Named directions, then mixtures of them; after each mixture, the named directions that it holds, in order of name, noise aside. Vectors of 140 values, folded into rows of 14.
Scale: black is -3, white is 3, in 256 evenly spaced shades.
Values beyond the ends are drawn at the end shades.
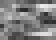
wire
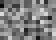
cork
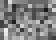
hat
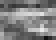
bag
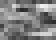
wire.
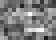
bag, cork.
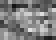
bag, hat.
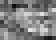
bag, hat.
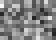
cork.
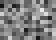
cork.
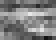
bag.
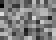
cork.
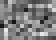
hat, wire.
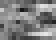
wire.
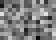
cork.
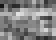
bag, cork.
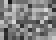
hat.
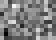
cork, hat.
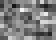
cork, wire.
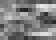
wire.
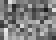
hat.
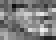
bag, hat.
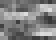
bag, wire.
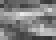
bag, wire.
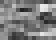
wire.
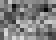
hat, wire.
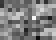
cork, wire.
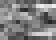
wire.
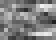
wire.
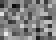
cork, hat.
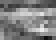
bag.
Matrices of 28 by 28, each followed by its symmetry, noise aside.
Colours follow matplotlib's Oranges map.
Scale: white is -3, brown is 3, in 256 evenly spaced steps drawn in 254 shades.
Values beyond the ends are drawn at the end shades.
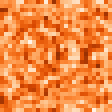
mirrored top to bottom.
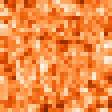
antisymmetric.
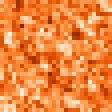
symmetric across the other diagonal.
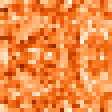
mirrored top to bottom.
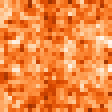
mirrored top to bottom.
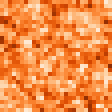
symmetric across the other diagonal.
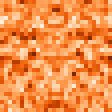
mirrored left to right.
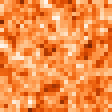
symmetric.
